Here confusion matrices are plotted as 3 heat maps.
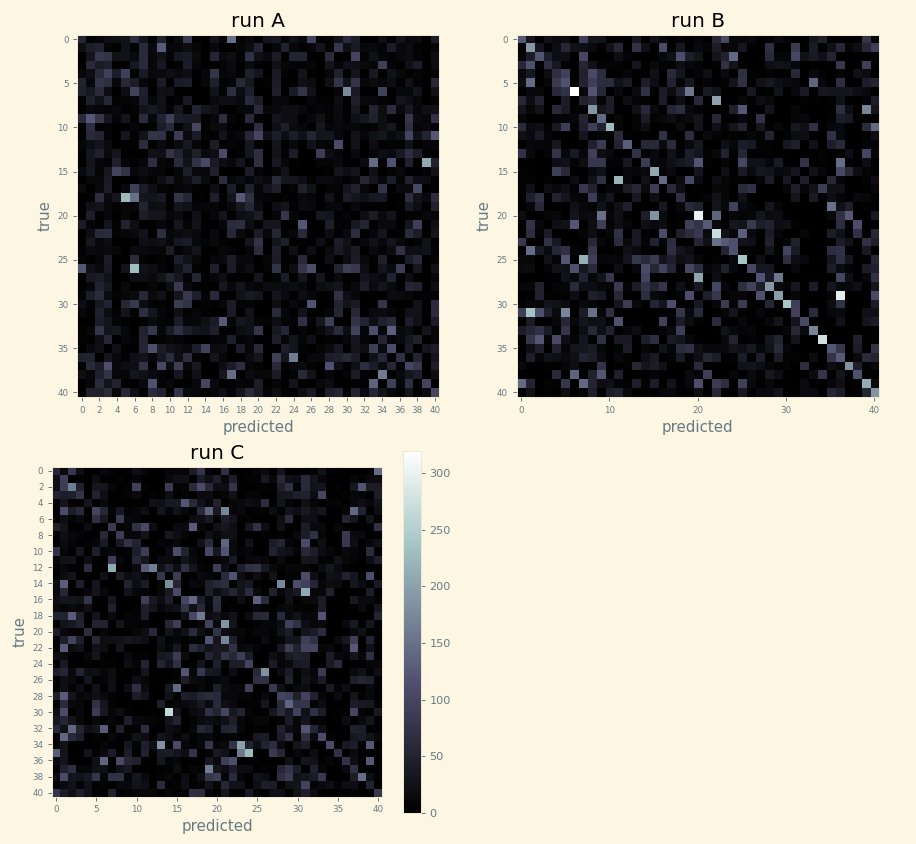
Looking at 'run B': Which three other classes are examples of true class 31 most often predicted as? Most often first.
1, 5, 8
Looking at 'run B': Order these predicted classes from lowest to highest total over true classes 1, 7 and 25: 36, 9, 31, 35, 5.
9, 35, 31, 36, 5
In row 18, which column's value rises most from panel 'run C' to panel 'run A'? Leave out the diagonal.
5
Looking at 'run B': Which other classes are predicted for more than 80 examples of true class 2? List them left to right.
7, 18, 24, 31
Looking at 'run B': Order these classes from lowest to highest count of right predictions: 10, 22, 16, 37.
16, 37, 10, 22
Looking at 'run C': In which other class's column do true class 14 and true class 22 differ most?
28
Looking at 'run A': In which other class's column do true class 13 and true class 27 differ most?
16
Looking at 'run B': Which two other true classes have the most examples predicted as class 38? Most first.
21, 22
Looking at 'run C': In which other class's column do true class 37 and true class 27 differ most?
19
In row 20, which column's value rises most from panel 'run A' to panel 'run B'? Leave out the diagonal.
15
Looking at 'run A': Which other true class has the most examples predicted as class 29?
12
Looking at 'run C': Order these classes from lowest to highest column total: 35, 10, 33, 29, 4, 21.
35, 4, 10, 33, 29, 21
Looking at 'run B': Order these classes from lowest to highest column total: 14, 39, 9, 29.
29, 14, 39, 9
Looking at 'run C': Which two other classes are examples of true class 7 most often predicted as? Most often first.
17, 11
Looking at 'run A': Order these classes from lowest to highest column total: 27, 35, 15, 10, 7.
27, 10, 15, 35, 7
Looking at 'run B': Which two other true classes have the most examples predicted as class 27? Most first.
29, 9
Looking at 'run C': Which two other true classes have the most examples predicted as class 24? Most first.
35, 27
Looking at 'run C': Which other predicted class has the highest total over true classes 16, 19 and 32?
21
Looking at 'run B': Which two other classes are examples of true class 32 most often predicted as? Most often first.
11, 16
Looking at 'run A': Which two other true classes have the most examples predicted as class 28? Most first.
37, 32
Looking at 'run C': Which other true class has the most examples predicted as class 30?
14
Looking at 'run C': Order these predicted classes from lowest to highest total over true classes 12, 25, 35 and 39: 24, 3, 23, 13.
3, 13, 23, 24
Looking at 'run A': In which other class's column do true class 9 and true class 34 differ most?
1
